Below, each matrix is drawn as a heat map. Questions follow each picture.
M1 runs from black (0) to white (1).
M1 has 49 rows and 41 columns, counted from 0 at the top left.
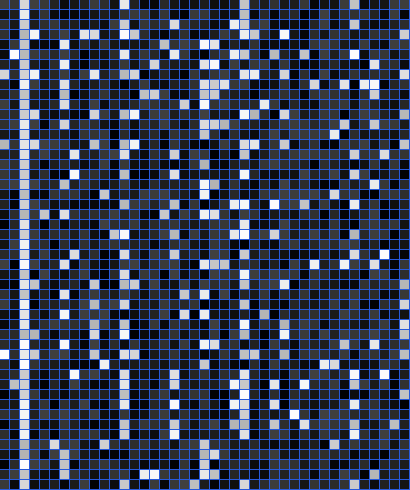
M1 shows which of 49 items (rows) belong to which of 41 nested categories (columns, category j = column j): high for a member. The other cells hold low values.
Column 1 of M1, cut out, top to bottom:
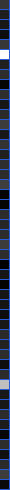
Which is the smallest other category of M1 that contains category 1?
30
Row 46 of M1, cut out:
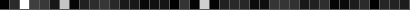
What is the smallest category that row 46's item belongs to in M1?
6
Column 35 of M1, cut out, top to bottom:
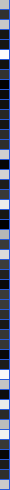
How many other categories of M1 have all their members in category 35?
10
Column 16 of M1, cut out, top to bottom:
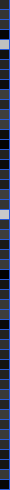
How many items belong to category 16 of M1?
2
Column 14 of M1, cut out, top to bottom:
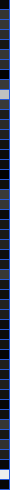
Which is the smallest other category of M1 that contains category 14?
15
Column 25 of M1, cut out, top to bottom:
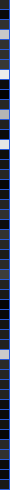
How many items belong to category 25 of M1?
5
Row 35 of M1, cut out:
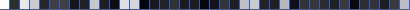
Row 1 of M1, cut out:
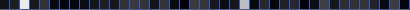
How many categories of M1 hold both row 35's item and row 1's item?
2
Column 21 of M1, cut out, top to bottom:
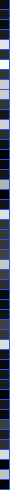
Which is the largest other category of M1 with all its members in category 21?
37
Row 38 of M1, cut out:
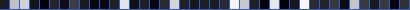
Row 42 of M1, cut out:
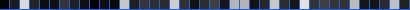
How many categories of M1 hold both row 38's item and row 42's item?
8
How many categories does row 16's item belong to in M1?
2
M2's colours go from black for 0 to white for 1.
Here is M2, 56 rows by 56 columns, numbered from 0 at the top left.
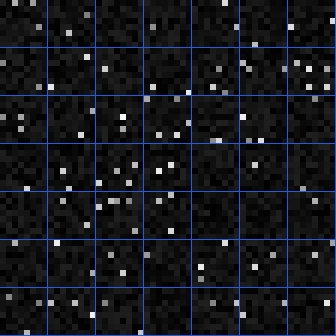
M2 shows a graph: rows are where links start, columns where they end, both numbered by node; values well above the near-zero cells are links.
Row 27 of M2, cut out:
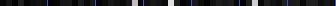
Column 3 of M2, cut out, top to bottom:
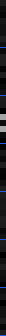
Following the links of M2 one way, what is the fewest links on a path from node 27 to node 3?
3
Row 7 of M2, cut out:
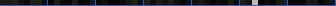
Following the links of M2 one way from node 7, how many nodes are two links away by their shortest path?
4
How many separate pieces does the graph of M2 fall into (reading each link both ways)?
2
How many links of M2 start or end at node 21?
4
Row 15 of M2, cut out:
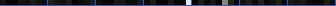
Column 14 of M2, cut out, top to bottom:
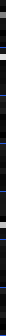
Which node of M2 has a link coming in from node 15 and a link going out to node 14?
node 37
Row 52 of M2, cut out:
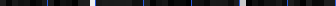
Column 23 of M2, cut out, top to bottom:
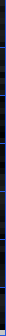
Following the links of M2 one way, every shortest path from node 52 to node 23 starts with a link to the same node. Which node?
node 40
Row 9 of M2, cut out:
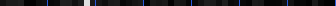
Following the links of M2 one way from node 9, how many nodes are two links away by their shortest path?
6
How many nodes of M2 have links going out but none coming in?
8
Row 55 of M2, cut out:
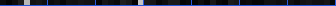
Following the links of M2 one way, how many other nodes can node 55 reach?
10
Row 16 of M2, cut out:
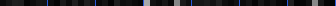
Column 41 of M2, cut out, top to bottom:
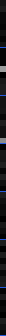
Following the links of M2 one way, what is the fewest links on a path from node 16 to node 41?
5
